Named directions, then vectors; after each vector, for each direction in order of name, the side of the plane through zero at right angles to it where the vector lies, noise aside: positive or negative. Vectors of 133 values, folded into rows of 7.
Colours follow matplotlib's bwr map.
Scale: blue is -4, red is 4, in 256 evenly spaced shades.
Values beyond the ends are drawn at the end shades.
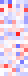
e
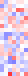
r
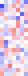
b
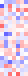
positive, positive, positive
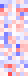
positive, positive, positive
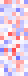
positive, negative, negative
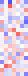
positive, positive, negative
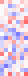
negative, negative, positive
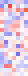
positive, positive, positive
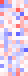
positive, negative, positive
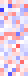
positive, negative, negative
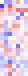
positive, positive, positive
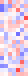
positive, negative, positive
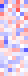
positive, negative, positive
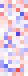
positive, negative, positive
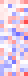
negative, negative, positive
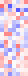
negative, negative, negative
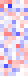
negative, negative, negative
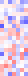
positive, positive, negative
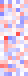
negative, positive, negative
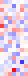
negative, positive, positive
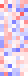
negative, negative, negative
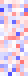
positive, negative, negative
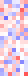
negative, positive, positive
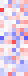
negative, positive, positive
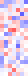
positive, positive, positive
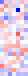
negative, positive, negative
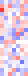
negative, positive, positive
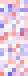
positive, negative, negative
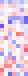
positive, positive, negative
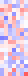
negative, positive, positive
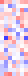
negative, negative, positive
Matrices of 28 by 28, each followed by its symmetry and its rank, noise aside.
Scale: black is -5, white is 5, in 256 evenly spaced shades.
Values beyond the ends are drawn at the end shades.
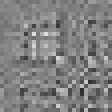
symmetric, rank three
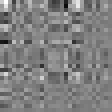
no symmetry, rank two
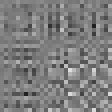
symmetric, rank three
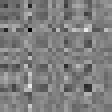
symmetric, rank two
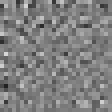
no symmetry, rank four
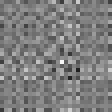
symmetric, rank two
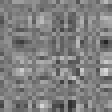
antisymmetric, rank two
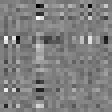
antisymmetric, rank two
